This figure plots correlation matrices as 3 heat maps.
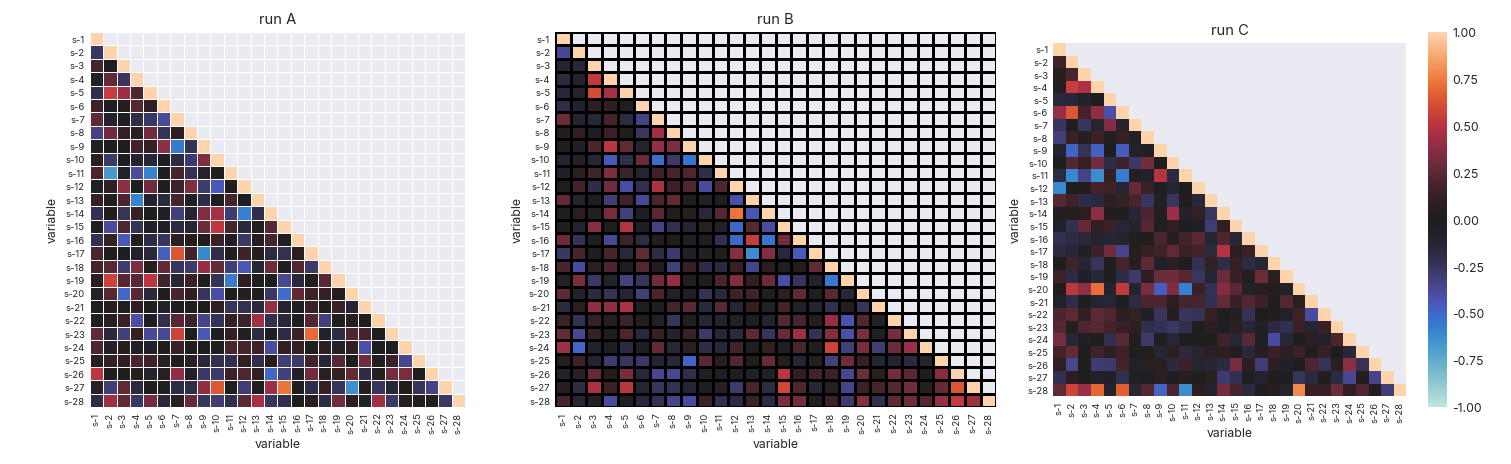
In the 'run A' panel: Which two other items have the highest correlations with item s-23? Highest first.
s-17, s-7
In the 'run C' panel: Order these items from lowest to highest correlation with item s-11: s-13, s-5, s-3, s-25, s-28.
s-28, s-3, s-25, s-13, s-5
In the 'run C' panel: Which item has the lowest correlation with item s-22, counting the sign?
s-21
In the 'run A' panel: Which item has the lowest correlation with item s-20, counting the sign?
s-27
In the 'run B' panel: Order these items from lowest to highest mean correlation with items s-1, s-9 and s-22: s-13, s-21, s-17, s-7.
s-17, s-21, s-13, s-7
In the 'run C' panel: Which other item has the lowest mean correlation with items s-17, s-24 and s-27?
s-18
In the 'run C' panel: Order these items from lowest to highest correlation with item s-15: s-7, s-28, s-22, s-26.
s-7, s-22, s-28, s-26
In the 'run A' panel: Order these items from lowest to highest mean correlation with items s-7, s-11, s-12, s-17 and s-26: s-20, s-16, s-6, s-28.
s-6, s-16, s-28, s-20
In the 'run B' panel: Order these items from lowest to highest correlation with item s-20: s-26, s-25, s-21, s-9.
s-21, s-9, s-25, s-26
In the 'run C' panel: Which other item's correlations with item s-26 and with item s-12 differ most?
s-1
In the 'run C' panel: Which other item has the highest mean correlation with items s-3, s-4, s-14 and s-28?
s-20
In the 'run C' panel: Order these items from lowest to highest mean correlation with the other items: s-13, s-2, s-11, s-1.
s-11, s-13, s-1, s-2
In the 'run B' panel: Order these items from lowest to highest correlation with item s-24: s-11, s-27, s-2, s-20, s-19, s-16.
s-2, s-19, s-11, s-27, s-16, s-20
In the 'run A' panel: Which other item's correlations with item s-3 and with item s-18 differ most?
s-12
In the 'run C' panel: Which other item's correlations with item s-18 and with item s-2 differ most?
s-4
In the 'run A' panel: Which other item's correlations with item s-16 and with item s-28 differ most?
s-3
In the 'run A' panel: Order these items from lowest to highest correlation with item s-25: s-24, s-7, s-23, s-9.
s-24, s-9, s-7, s-23
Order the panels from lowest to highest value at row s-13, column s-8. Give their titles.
run C, run A, run B
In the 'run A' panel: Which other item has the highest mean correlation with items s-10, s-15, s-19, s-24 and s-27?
s-9
